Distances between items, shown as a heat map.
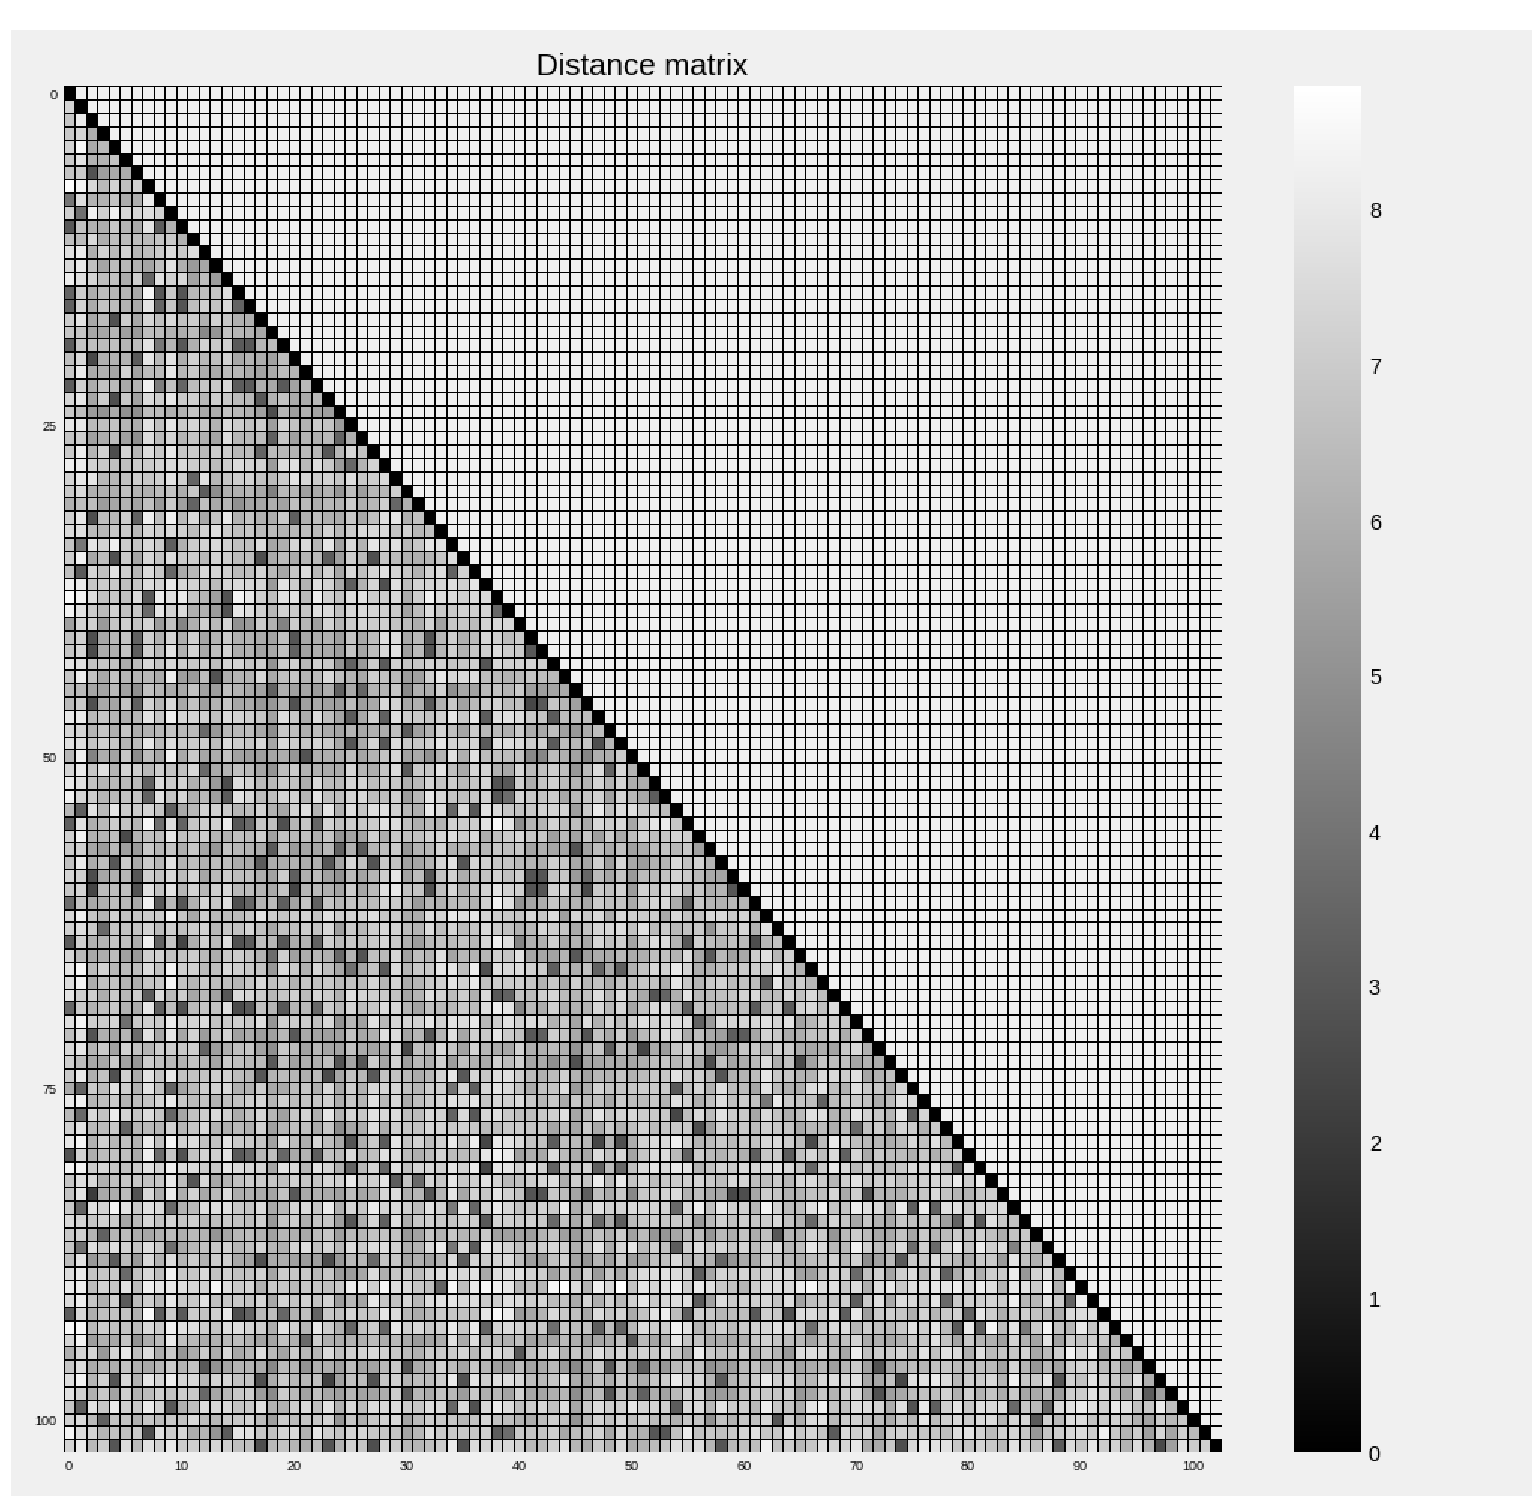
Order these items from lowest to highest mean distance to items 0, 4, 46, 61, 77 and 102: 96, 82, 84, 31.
31, 96, 84, 82
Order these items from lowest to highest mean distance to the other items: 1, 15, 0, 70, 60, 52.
15, 60, 52, 0, 70, 1
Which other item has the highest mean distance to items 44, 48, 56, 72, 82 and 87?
90
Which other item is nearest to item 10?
64
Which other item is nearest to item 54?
77
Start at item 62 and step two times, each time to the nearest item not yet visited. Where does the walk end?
76
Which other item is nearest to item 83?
2
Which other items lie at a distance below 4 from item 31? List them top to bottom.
11, 29, 82
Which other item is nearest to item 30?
72
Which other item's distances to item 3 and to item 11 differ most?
100
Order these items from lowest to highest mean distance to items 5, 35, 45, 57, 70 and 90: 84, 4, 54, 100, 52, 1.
4, 100, 52, 54, 84, 1
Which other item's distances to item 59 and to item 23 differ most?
97
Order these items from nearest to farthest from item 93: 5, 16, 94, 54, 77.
94, 5, 16, 77, 54
